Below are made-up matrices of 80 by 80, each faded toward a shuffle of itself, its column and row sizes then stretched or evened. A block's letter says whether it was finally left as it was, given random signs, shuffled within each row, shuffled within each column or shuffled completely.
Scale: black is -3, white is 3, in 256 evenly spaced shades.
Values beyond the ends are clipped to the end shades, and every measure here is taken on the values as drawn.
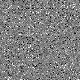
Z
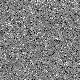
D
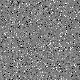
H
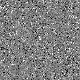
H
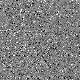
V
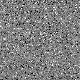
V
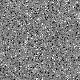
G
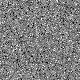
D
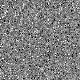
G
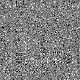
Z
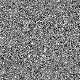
H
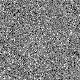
G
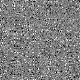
Z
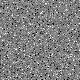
D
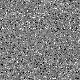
V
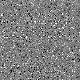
Z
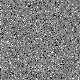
G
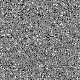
V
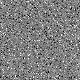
D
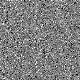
G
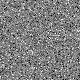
D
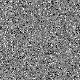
H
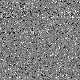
V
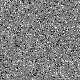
V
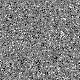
V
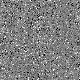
G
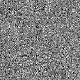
Z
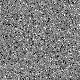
D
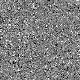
G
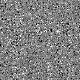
H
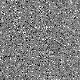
Z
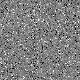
G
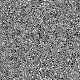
G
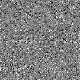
Z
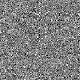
Z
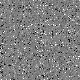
H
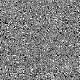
Z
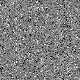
G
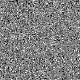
H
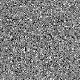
Z
